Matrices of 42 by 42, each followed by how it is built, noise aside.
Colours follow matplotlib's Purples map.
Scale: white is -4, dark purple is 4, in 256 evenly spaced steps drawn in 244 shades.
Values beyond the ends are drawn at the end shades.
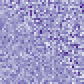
upper triangular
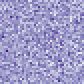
noise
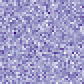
noise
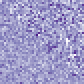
upper triangular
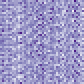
repeating rows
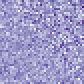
upper triangular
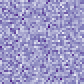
repeating rows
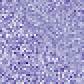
lower triangular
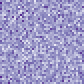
noise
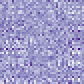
low rank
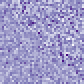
upper triangular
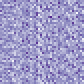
repeating rows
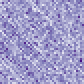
Toeplitz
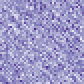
Toeplitz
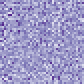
low rank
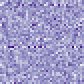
uneven rows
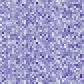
repeating rows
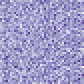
repeating rows
